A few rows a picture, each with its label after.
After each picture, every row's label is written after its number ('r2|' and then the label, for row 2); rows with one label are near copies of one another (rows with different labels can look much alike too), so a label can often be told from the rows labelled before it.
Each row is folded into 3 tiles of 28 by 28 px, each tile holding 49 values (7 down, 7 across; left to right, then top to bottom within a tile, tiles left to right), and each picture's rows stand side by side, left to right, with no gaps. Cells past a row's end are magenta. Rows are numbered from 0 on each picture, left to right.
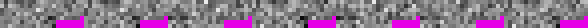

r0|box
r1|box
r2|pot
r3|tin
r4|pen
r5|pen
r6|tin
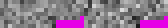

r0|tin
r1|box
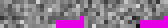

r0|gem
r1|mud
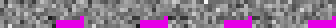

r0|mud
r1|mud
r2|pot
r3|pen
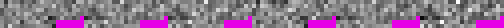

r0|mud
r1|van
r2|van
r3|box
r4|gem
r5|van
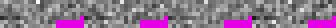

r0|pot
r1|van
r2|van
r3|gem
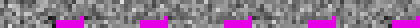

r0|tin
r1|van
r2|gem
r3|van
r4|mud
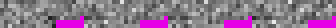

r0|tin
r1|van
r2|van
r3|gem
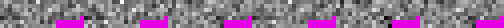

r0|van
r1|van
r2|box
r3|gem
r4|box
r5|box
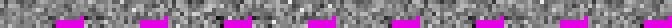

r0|box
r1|pot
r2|tin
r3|pen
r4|tin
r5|tin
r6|pot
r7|box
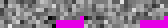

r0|mud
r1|pen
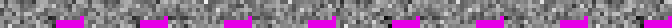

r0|tin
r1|tin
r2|pot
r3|pen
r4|mud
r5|van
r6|pen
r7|tin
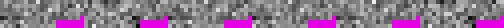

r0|pen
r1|tin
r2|gem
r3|pot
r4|pot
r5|tin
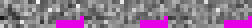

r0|van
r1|van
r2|pot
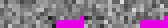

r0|tin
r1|pen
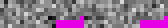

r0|mud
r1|pen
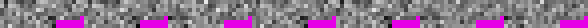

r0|box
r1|box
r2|pen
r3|mud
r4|box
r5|van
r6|pen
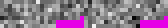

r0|gem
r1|mud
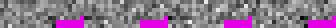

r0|tin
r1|pen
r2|gem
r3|mud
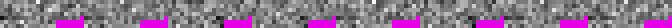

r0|gem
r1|pot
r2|tin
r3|mud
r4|pen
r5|tin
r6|pot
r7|van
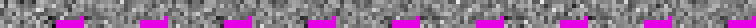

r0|box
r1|pen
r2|tin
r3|tin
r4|box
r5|van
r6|pen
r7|pen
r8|tin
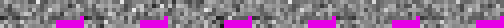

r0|van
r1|pen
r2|box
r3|pot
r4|pot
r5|gem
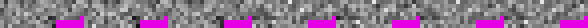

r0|mud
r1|tin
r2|tin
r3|van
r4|gem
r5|van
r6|van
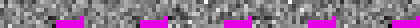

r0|mud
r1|tin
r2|van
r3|pot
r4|mud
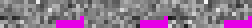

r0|pot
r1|box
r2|pot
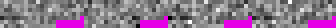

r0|pot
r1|mud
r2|gem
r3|van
